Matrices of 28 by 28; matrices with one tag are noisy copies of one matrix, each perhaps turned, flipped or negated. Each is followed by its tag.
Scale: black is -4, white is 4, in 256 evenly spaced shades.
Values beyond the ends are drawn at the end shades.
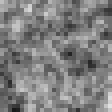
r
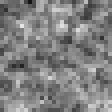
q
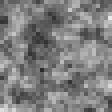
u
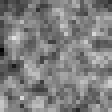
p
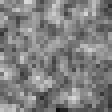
p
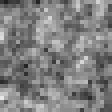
r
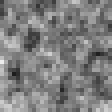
p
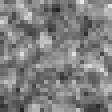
q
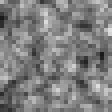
q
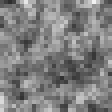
u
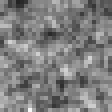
q
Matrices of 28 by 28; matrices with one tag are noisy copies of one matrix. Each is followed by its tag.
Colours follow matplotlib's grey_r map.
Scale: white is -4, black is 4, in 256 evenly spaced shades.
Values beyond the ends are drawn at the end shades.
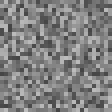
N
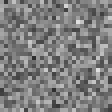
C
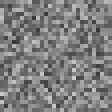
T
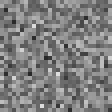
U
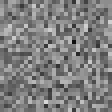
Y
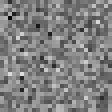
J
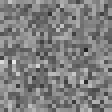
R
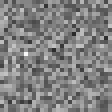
J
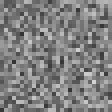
T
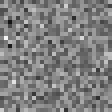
N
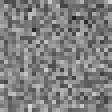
J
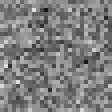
R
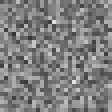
J
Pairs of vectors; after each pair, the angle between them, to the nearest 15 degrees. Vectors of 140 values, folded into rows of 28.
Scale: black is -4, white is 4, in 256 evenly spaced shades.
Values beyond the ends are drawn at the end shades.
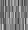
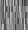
30 degrees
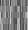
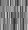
45 degrees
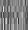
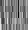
90 degrees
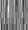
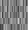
90 degrees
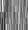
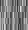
120 degrees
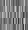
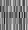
105 degrees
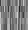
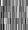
75 degrees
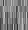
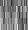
150 degrees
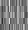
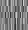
105 degrees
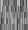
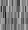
135 degrees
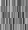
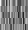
15 degrees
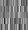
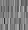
30 degrees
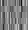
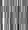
120 degrees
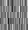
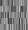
45 degrees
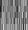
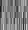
15 degrees
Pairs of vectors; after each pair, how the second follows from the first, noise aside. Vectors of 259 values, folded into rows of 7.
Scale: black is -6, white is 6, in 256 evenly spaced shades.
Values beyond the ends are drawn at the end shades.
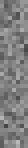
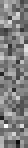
negated, scaled up.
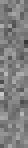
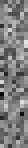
negated, scaled up.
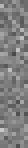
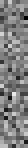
reversed, negated, scaled up.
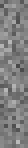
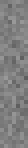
reversed, negated, shrunk.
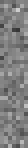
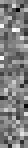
negated, scaled up.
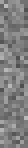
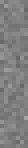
shrunk.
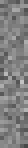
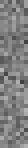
sign-scrambled.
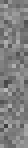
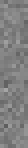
shrunk.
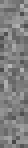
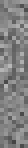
sign-scrambled.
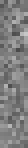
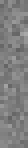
shrunk.
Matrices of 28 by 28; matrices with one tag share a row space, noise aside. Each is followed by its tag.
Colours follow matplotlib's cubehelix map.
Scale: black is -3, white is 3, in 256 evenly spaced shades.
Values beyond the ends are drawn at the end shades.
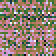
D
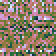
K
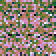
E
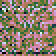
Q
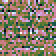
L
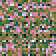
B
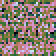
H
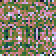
L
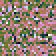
Q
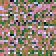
K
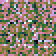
K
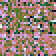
E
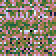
E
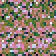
B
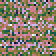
D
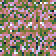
H
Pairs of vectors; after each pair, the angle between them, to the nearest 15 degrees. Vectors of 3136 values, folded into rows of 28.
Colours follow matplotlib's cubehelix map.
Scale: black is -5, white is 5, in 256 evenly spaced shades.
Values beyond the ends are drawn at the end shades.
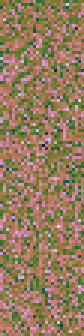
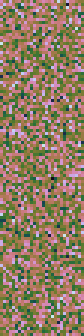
135 degrees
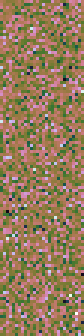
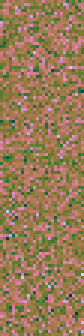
135 degrees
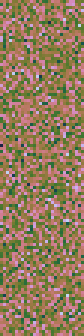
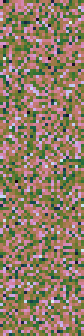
90 degrees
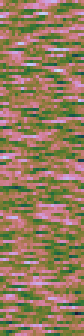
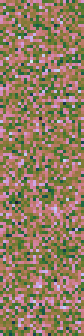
75 degrees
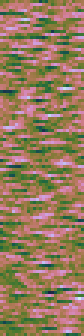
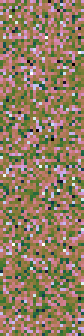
105 degrees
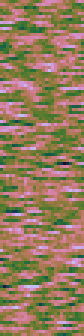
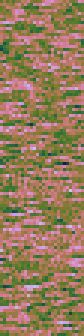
30 degrees
